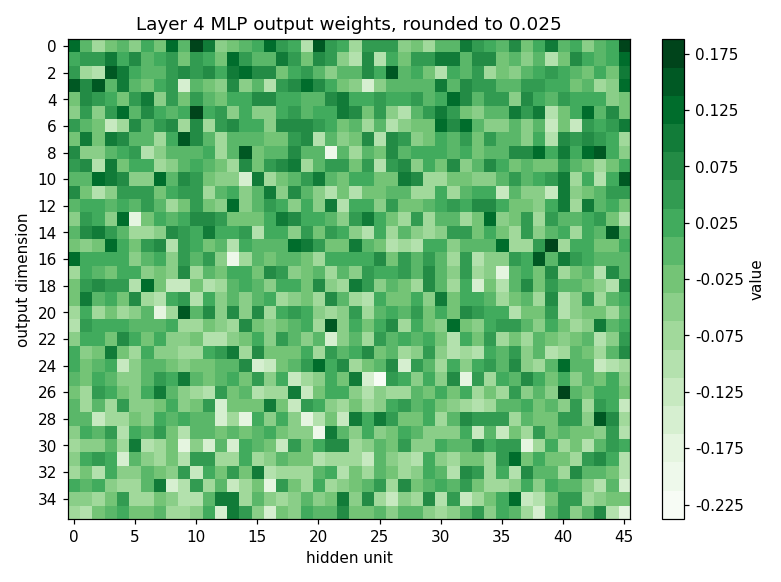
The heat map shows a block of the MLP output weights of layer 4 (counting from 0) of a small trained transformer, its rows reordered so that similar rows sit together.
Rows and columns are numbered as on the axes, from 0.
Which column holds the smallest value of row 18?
33
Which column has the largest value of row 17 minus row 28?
14
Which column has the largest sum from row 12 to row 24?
39
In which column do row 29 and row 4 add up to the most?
21
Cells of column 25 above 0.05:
2
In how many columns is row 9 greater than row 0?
18
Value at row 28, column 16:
-0.05
